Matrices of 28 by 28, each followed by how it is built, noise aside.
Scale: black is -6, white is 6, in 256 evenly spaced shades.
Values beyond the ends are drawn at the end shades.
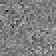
block diagonal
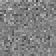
uneven rows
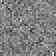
diagonal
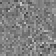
block diagonal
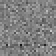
uneven rows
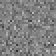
uneven rows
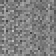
repeating rows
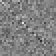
diagonal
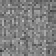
blocks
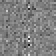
uneven columns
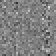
uneven columns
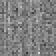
blocks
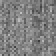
blocks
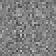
low rank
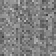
blocks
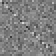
diagonal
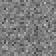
repeating rows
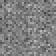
repeating rows
